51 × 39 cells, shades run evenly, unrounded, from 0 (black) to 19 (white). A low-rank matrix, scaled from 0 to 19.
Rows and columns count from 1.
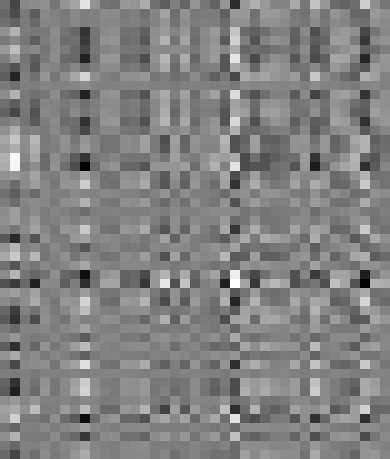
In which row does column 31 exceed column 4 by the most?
32
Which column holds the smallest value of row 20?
24
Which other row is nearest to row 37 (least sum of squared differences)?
50
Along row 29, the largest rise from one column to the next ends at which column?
18
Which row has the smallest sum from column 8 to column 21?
19
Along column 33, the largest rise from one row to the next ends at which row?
33
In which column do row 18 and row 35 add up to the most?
2
